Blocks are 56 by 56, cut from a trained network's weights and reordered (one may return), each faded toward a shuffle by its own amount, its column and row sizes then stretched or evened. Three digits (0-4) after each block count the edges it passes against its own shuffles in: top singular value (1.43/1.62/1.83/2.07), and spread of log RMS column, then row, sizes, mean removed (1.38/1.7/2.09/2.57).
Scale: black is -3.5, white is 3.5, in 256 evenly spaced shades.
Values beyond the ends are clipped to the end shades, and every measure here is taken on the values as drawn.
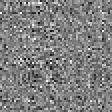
2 3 3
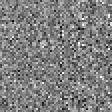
1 2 0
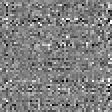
1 3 4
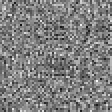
3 1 0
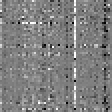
4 4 3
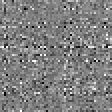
0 3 4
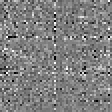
2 3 4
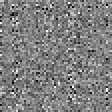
1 3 1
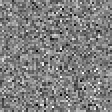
0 1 1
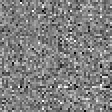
1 2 0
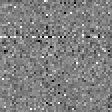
1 1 2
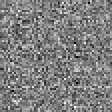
3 1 1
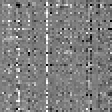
3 4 3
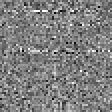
2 0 2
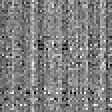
4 1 4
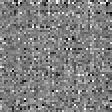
0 1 4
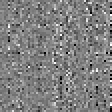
1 4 0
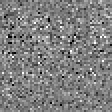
0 1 2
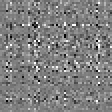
3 4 4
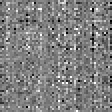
2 4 3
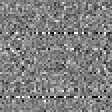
4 0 4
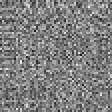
3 0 0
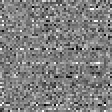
2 2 4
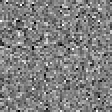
0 2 0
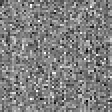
0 0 0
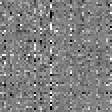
1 4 3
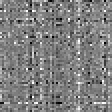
2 3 4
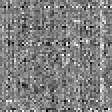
2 2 3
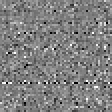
2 1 3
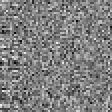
3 2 0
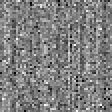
2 1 1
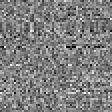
3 0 3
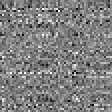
2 1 4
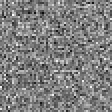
2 0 0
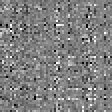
2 4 3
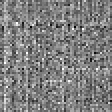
2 0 2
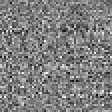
3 1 3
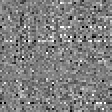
1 1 3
